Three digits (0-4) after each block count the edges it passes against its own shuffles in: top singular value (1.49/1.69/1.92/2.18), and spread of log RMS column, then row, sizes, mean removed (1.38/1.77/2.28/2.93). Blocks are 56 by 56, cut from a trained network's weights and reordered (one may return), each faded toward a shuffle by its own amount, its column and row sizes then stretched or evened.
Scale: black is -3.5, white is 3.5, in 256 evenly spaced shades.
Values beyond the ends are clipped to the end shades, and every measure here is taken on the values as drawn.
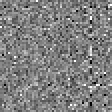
2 1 1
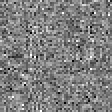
2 1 2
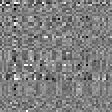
4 1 3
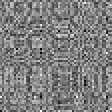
4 2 2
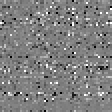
0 2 4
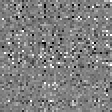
0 2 3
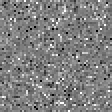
0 0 0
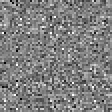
1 2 2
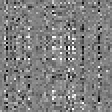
4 4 2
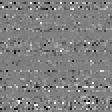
0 0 4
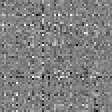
0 3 3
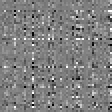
1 4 3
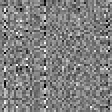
3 3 0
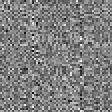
4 2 0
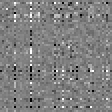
4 3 3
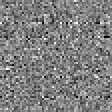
3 1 2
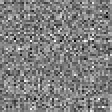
3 0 2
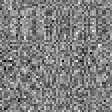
3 0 0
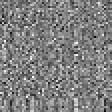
3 2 0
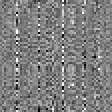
4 4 0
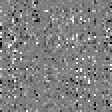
1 4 2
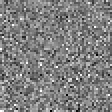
1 1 1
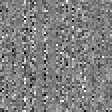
0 4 0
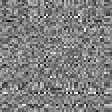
4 0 3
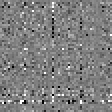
2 3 3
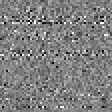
3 0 3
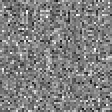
2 0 1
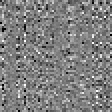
3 4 0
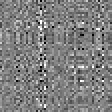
4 4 2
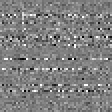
2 0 4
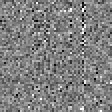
3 2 0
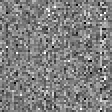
0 3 0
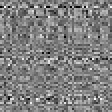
4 1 4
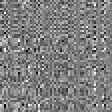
4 4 1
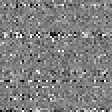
1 2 4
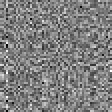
4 2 0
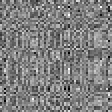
4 3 1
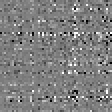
0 3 4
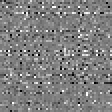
2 1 4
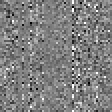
1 4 0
